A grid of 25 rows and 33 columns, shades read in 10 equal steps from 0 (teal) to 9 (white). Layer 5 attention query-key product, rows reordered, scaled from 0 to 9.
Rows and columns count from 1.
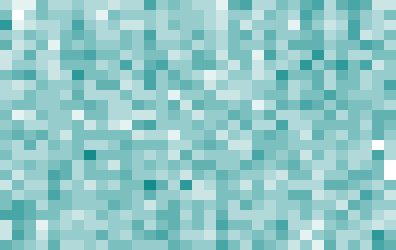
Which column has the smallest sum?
13
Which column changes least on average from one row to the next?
5
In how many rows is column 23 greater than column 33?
7
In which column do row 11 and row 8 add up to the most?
22
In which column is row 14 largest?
15
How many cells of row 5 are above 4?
17
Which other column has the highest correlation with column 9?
32
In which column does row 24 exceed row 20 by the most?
26
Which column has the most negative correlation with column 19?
27
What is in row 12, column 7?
8
